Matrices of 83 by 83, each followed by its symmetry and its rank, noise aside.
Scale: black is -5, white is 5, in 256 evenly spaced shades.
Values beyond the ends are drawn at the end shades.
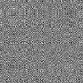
no symmetry, rank five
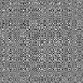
symmetric, rank four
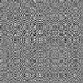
no symmetry, rank four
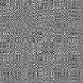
symmetric, rank three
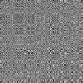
symmetric, rank five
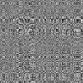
no symmetry, rank three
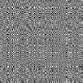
antisymmetric, rank four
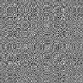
symmetric, rank five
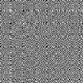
symmetric, rank four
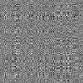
antisymmetric, rank four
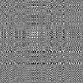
no symmetry, rank three
